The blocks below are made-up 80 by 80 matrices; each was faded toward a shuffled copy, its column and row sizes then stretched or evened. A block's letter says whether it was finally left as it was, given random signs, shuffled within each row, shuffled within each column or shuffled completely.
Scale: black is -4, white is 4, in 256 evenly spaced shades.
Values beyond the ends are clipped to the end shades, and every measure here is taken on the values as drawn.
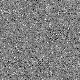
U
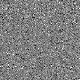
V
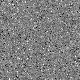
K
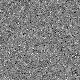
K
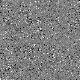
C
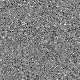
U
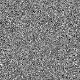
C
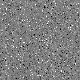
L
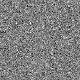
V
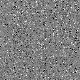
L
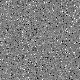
L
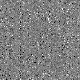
V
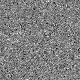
U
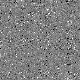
C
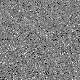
U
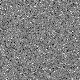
K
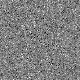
L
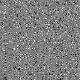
V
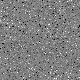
K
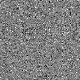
V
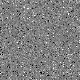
C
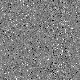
L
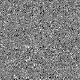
V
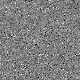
U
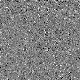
V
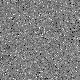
K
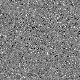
U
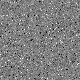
K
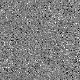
V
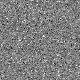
K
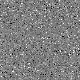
U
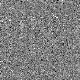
C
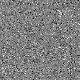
V
